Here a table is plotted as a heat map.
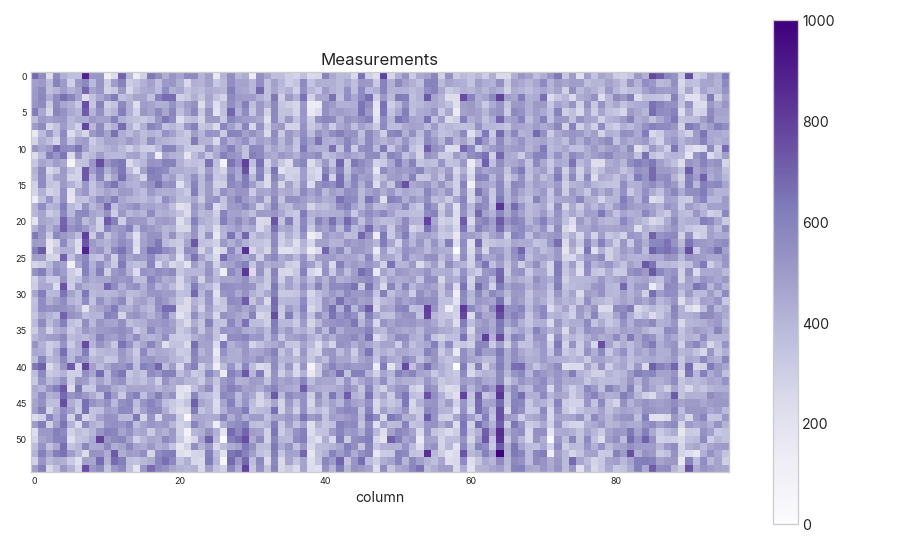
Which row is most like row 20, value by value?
33
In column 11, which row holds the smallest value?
0
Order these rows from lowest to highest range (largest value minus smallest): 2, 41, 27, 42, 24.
42, 2, 41, 27, 24
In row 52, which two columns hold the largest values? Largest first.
64, 54
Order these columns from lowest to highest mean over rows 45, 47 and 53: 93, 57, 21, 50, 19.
21, 57, 93, 19, 50
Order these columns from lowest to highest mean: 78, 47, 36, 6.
47, 36, 6, 78
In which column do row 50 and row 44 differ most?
26
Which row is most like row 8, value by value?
17
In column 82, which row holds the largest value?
52
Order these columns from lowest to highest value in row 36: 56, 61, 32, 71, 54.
71, 56, 32, 61, 54
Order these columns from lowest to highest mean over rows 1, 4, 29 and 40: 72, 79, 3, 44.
79, 3, 44, 72
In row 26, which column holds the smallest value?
5
